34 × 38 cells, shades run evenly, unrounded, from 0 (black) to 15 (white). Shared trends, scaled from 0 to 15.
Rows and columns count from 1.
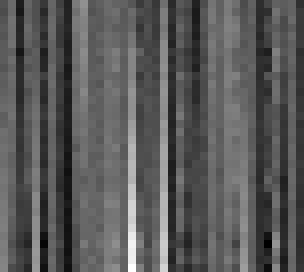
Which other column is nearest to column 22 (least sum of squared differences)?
33
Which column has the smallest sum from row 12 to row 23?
9
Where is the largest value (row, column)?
34, 17
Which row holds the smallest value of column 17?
1
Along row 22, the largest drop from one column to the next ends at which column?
22
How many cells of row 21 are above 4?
28
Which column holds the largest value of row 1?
11
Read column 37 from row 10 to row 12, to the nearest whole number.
5 6 6
